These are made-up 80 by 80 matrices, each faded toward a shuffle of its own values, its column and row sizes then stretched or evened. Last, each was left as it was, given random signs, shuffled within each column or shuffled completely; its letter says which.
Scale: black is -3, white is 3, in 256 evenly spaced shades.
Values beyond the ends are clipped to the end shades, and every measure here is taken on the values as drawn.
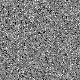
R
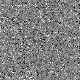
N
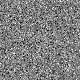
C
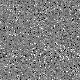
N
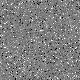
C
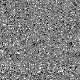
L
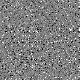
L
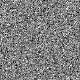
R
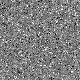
C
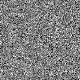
L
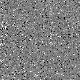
N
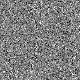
R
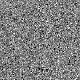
N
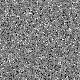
C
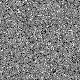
C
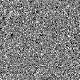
L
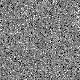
R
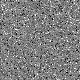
C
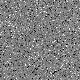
C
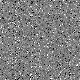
R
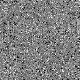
L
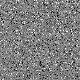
N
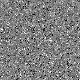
N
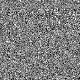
N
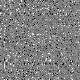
L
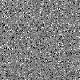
L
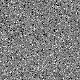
R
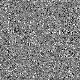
N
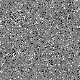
N
